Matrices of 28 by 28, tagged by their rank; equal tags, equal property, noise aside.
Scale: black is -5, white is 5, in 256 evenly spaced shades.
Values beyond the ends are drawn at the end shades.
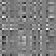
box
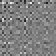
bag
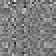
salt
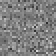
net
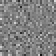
net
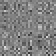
bag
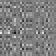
box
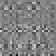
bag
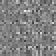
salt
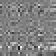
bag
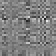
box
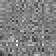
net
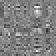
bag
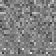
net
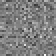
net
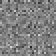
net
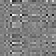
box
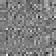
net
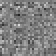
bag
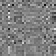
salt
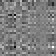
bag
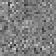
net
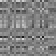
box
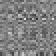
bag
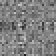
salt
